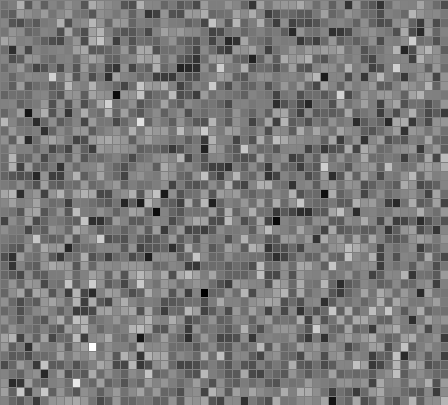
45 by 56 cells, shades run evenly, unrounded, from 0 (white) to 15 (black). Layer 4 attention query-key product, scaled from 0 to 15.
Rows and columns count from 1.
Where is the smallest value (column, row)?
12, 39
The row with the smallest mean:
15
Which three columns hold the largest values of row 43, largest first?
2, 3, 47
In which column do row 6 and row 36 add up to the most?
52
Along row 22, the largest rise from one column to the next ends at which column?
21
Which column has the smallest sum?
33
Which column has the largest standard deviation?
18
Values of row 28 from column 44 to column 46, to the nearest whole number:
4 5 6
